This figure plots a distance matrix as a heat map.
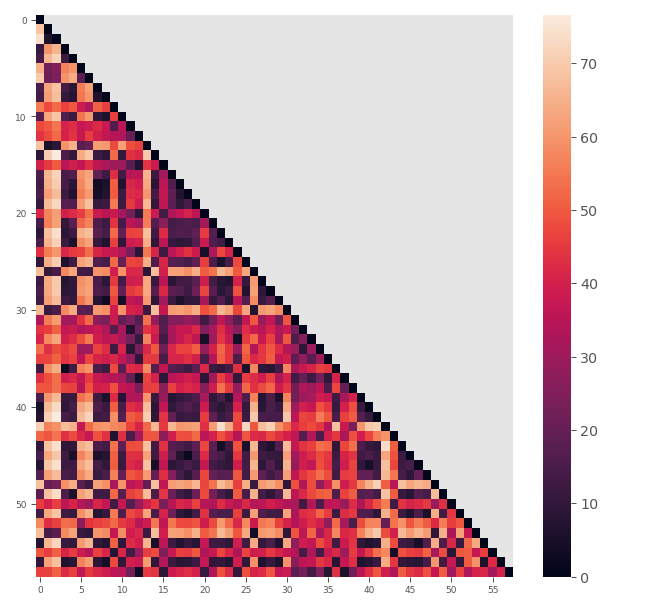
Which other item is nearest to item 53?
26
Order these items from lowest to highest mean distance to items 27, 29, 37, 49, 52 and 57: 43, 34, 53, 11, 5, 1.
11, 34, 43, 5, 53, 1
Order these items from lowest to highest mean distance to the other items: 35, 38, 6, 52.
35, 38, 52, 6
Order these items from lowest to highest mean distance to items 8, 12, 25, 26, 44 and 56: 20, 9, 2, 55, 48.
20, 55, 9, 48, 2
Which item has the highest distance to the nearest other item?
42
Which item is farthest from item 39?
2
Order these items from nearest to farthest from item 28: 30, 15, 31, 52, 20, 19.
19, 31, 15, 20, 52, 30
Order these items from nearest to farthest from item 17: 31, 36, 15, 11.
36, 31, 15, 11
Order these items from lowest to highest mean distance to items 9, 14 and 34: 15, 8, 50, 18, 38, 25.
50, 15, 8, 18, 25, 38
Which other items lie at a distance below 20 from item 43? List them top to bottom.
9, 11, 32, 34, 50, 55
